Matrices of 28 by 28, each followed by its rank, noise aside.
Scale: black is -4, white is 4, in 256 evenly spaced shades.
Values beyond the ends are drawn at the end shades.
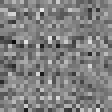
four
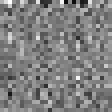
three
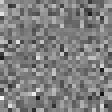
four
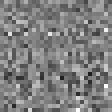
five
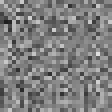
five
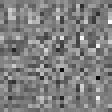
four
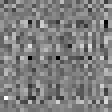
three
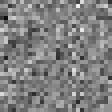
six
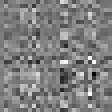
four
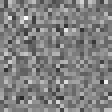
six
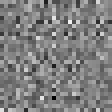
five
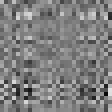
two
